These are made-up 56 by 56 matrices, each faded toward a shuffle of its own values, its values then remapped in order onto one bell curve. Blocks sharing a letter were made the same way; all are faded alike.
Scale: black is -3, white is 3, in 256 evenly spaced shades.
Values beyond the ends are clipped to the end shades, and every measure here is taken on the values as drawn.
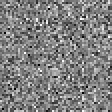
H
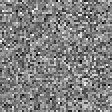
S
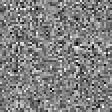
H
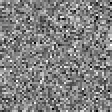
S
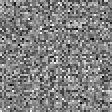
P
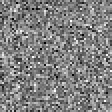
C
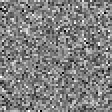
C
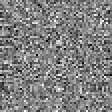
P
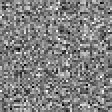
P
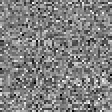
P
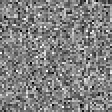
S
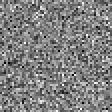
C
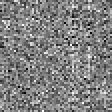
H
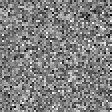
C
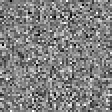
H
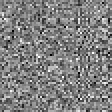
P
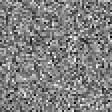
C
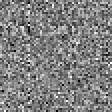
H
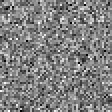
S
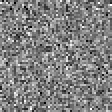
C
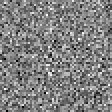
S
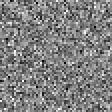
S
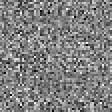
P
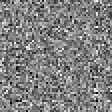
H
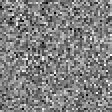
S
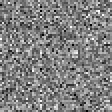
S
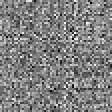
P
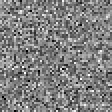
C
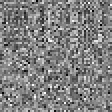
P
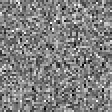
S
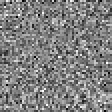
P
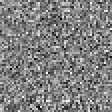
H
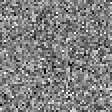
C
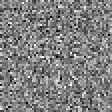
H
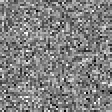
C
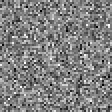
C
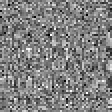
P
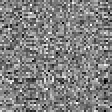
P
